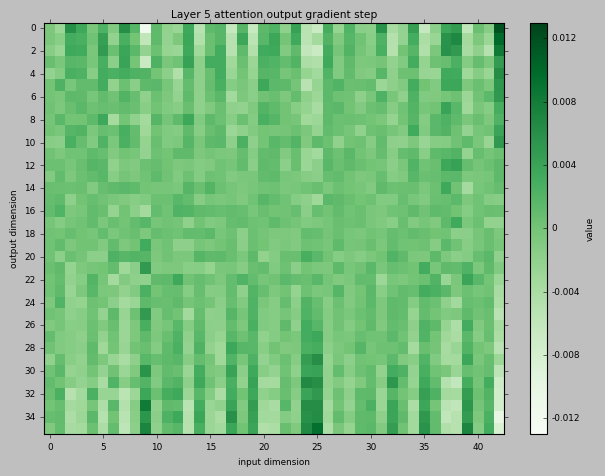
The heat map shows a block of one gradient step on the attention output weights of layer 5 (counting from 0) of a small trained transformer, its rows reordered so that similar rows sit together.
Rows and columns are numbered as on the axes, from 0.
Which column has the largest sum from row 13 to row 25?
9
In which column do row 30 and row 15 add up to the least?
42
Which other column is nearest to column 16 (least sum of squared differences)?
3
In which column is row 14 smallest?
39
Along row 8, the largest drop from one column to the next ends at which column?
6
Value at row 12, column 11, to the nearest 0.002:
0
